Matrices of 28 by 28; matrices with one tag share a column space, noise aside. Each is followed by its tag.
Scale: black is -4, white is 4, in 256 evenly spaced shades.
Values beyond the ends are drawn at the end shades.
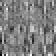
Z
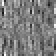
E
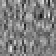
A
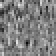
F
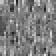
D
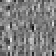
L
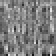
Z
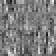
D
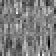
E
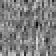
L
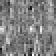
Z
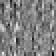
L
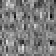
A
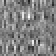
A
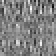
F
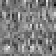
A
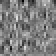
A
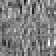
F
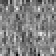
D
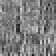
Z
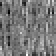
E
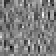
A
